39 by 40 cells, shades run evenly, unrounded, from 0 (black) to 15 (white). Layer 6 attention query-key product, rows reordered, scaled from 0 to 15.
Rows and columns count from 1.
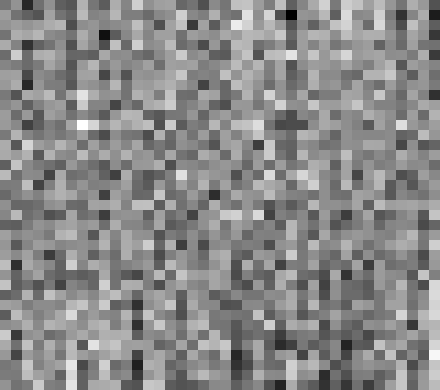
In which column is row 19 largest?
29
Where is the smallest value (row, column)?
2, 27
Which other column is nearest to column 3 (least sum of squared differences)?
19
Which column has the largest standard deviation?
40
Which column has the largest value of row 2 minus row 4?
10
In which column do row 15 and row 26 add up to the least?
39
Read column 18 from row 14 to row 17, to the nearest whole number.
7 8 6 8
